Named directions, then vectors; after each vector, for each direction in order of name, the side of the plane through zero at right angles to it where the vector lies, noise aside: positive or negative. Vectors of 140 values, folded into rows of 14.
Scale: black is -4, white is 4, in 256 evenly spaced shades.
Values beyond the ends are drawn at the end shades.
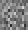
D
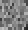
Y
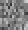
negative, negative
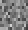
negative, positive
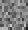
negative, positive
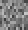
positive, positive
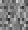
negative, positive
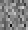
positive, negative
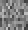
positive, positive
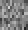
positive, positive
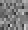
negative, negative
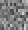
negative, negative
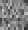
positive, positive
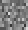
positive, negative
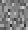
positive, negative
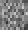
positive, positive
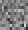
negative, positive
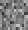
negative, negative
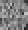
positive, positive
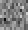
positive, positive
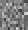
positive, positive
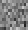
positive, negative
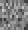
positive, positive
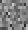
positive, negative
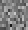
positive, negative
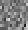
positive, negative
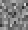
negative, positive
